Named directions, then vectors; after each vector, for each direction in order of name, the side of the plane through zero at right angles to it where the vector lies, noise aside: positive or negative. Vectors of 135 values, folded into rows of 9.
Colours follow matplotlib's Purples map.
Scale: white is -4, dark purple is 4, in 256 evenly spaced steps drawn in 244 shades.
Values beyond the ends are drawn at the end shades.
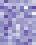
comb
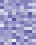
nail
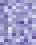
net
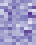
positive, positive, negative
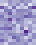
positive, positive, negative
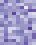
positive, negative, positive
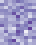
negative, negative, positive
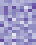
positive, negative, negative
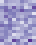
positive, negative, negative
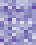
positive, negative, negative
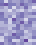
negative, positive, positive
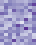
negative, negative, negative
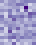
negative, positive, negative
